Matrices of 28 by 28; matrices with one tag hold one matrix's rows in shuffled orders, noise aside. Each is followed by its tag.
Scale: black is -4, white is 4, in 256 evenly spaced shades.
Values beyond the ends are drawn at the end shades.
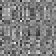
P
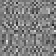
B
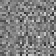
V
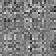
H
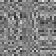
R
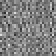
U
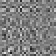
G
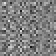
G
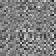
V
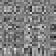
H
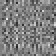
B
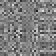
R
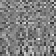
V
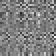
V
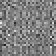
U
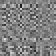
G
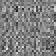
B
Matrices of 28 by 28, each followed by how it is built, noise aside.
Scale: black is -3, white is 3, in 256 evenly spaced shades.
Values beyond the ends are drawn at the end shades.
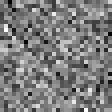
Toeplitz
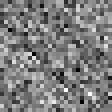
Toeplitz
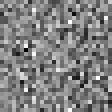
repeating rows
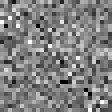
block diagonal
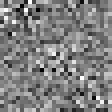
block diagonal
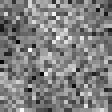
smooth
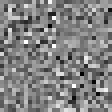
block diagonal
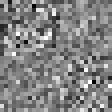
block diagonal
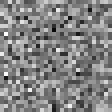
repeating rows
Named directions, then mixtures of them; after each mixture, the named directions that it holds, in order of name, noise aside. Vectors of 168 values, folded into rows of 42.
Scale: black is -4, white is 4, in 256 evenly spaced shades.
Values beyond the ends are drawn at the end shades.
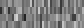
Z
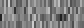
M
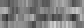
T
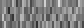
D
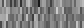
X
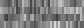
D, T, Z.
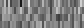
M, X.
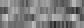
T.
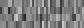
Z.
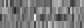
M, T, X.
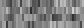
T, X.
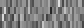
D, M, Z.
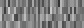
D, M, Z.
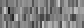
D, T, Z.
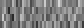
D.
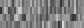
Z.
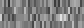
M.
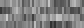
M, T, Z.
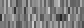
M.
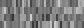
D, T.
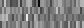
X.
